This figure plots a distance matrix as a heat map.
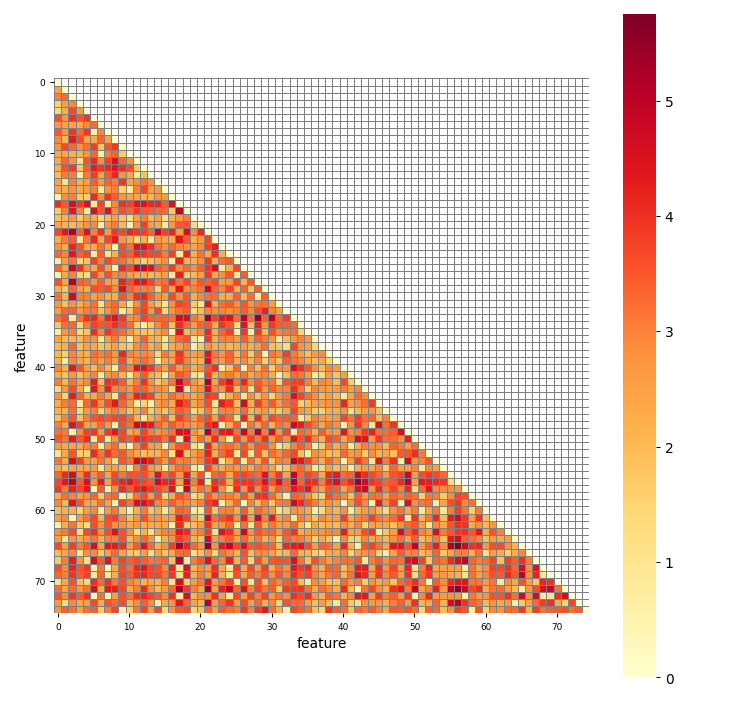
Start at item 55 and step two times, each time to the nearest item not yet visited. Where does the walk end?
56
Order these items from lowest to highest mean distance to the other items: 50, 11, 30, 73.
73, 30, 11, 50
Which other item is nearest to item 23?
8
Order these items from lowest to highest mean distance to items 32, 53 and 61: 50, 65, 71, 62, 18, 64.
62, 64, 50, 18, 71, 65
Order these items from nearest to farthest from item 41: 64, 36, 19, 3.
36, 19, 64, 3
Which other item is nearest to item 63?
45
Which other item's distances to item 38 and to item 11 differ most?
29
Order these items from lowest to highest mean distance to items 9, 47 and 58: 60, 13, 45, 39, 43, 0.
60, 0, 13, 45, 43, 39
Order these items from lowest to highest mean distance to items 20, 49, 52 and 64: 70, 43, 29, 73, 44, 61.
73, 61, 70, 29, 43, 44
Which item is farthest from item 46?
33
